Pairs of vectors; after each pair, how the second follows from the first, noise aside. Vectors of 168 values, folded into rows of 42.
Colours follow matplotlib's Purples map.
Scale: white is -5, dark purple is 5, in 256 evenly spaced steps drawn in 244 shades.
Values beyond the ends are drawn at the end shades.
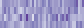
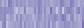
reversed, negated, shrunk.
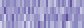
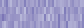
wrapped around, shrunk.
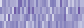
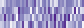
reversed, scaled up.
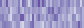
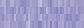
wrapped around, shrunk.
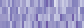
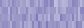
shrunk.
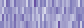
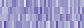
reversed, negated.
